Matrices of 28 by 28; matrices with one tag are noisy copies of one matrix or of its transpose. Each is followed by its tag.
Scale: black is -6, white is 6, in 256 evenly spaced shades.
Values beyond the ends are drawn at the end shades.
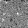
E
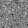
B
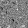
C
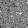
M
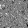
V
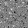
B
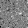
M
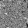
V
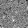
M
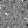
V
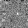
E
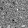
C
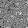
M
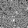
M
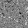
C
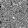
E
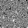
M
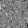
V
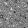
B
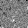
M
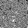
M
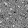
B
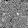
E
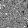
V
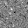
B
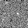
E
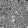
M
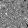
V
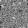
E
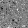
C
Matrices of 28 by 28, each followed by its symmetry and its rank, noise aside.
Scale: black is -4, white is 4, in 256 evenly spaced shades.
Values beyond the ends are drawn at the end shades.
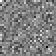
symmetric, rank seven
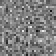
no symmetry, rank eight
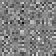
symmetric, rank six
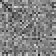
symmetric, rank eight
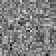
no symmetry, rank eight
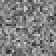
no symmetry, rank six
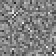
symmetric, rank eight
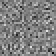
symmetric, rank six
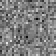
no symmetry, rank six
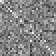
symmetric, rank eight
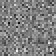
no symmetry, rank eight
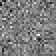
symmetric, rank eight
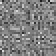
antisymmetric, rank six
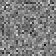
symmetric, rank seven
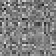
antisymmetric, rank six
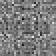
no symmetry, rank six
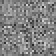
no symmetry, rank seven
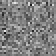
antisymmetric, rank eight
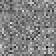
symmetric, rank six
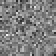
symmetric, rank six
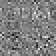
antisymmetric, rank six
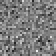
symmetric, rank eight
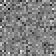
symmetric, rank eight
